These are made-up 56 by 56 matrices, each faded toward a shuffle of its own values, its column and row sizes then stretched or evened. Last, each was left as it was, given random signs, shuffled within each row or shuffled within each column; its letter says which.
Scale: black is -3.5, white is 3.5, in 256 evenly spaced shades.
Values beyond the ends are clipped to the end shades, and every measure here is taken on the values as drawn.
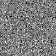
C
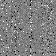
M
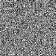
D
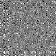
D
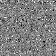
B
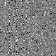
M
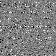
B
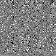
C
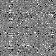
D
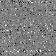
B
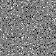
C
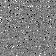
B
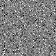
M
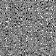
D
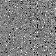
M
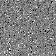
M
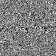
B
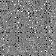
C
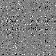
D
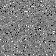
B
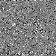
B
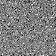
B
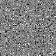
C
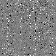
M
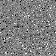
B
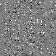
M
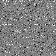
B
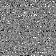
B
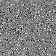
B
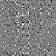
D
